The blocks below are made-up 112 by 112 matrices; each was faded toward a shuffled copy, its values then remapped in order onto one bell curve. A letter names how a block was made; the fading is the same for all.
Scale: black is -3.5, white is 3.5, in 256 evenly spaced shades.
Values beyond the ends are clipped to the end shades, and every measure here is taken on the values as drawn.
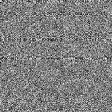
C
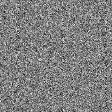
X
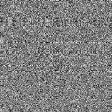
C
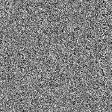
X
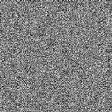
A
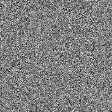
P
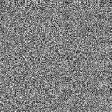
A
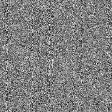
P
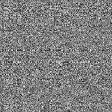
C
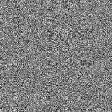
A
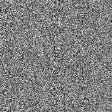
P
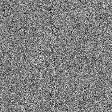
X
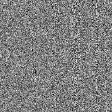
P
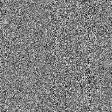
P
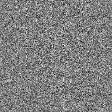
X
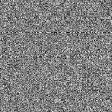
C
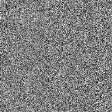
P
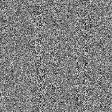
P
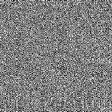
A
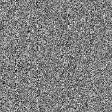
P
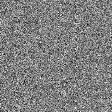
X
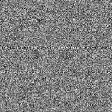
C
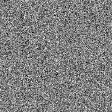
X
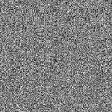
A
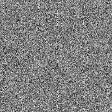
X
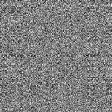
A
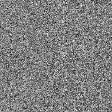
X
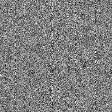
P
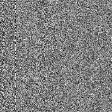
P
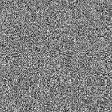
A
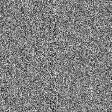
X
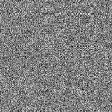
A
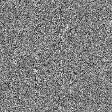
X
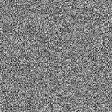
A
